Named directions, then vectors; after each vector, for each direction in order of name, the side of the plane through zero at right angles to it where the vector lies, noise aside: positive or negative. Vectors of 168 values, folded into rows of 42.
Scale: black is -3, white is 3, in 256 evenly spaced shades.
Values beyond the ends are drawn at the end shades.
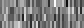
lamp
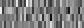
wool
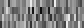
positive, positive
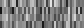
positive, negative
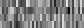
negative, positive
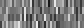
positive, positive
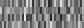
positive, positive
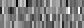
positive, negative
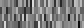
negative, negative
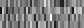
negative, negative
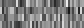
negative, positive
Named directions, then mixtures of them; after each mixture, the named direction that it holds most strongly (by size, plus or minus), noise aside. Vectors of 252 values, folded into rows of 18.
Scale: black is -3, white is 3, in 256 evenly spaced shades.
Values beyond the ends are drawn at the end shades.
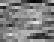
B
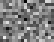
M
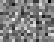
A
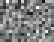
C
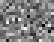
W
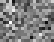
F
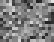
F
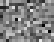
W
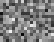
A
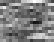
B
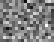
M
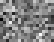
F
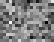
F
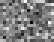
M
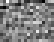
C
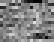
B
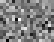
W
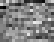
B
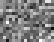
M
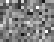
C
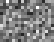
C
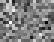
F
